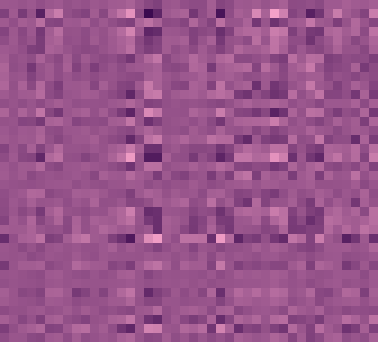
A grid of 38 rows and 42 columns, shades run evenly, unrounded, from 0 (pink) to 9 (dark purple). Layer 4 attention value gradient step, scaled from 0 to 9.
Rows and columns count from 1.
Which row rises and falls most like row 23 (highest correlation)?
16
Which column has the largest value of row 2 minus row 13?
17
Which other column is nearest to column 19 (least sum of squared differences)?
2
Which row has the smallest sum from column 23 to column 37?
8
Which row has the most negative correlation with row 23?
20
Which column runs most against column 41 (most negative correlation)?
30
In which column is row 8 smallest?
35
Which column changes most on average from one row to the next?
15
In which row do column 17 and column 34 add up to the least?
27
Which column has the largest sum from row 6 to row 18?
4
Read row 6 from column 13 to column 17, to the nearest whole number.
4 4 3 5 6
